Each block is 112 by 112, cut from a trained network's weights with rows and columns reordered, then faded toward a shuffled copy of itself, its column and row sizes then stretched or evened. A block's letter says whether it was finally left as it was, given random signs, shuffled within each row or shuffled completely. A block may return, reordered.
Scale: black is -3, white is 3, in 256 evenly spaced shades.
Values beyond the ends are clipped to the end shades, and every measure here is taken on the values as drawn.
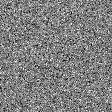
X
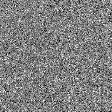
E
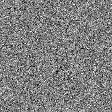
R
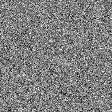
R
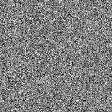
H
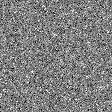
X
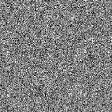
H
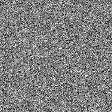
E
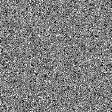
E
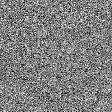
H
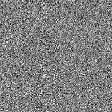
H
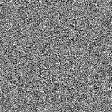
H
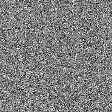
E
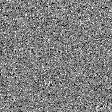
R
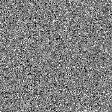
E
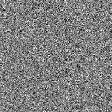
H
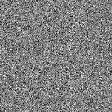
H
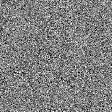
E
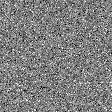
X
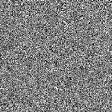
H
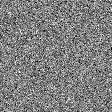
X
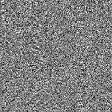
H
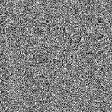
H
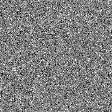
E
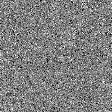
E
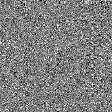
H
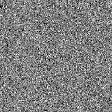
H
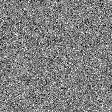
X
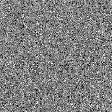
H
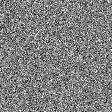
R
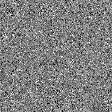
E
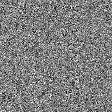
E
